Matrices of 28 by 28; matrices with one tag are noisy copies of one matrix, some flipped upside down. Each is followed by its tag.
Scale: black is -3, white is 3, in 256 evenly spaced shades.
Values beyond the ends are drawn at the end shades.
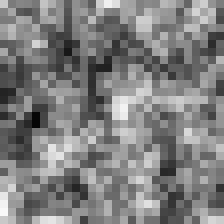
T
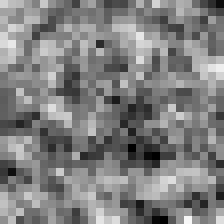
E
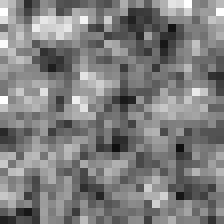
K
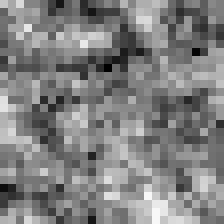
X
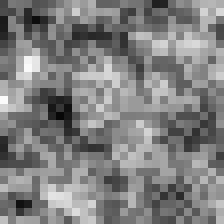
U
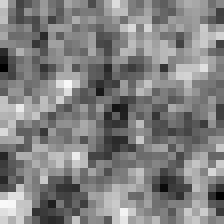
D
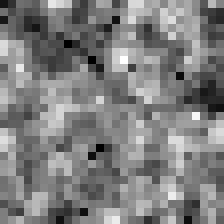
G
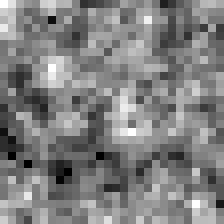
T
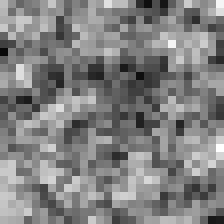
E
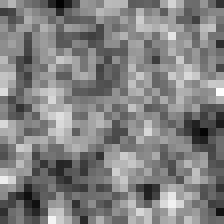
G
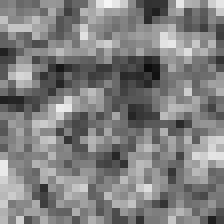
E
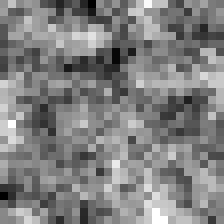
X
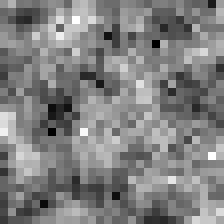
U
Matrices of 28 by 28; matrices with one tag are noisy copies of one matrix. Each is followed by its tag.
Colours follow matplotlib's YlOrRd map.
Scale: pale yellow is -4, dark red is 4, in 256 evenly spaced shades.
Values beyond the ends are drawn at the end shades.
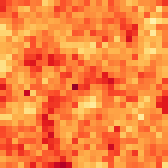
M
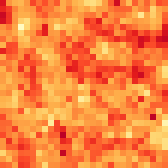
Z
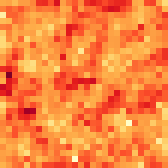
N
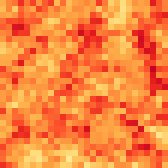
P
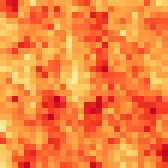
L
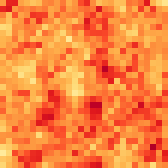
L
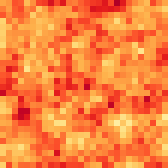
N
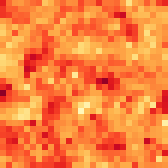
M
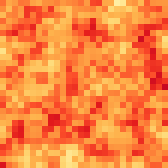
P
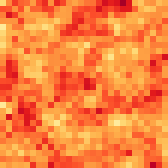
N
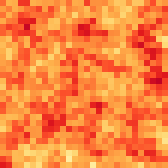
P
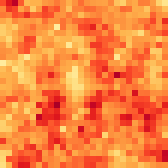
L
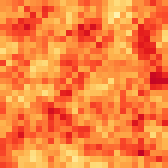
P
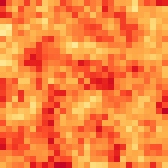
M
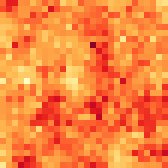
L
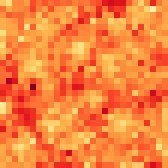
N
